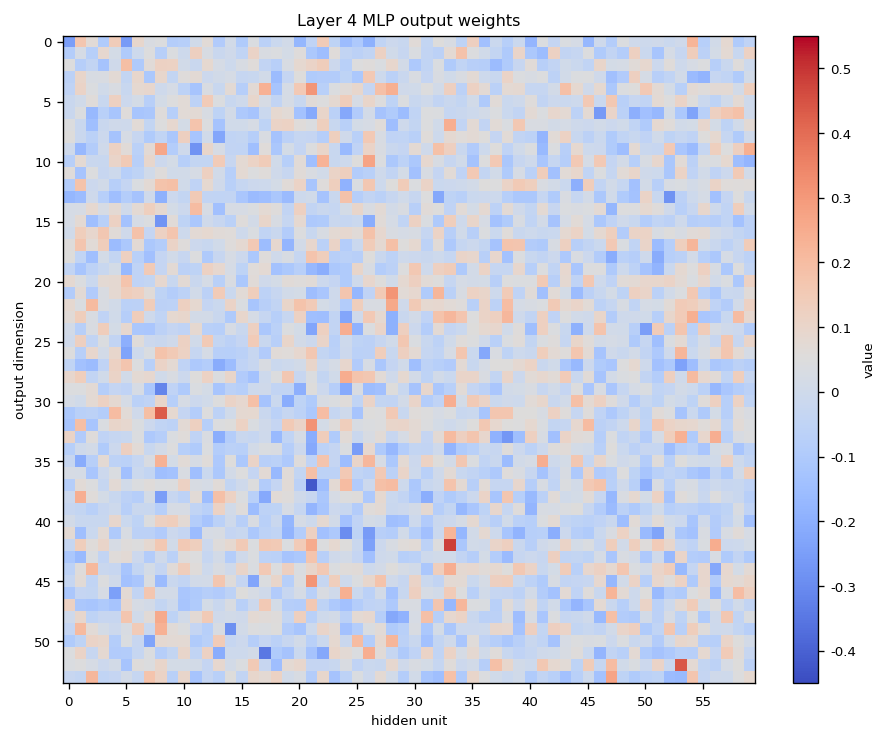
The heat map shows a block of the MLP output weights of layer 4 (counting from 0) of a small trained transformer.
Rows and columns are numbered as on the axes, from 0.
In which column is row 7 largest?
33
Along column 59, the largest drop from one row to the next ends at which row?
10
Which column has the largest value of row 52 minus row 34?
53
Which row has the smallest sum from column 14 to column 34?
41
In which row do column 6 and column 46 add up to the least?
6
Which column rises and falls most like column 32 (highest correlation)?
52
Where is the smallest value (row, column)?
37, 21
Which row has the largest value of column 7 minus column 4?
46
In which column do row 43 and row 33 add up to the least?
38
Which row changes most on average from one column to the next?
24
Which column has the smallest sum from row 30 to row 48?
50
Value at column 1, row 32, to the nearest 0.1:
0.2
